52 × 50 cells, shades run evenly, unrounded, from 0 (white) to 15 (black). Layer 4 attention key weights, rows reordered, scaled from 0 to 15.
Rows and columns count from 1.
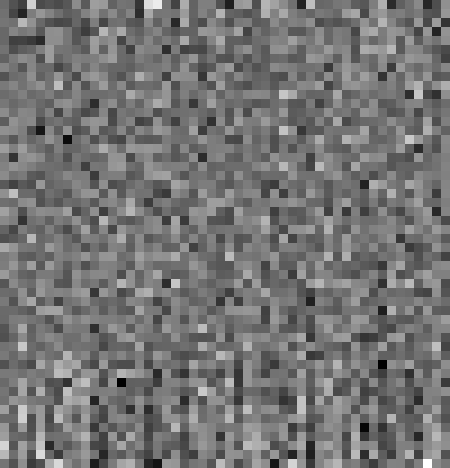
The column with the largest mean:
35
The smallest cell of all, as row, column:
52, 48
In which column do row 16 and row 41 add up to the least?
46
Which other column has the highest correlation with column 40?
5
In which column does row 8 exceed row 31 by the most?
44
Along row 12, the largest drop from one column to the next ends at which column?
12
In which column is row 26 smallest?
37
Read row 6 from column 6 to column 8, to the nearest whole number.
6 8 8
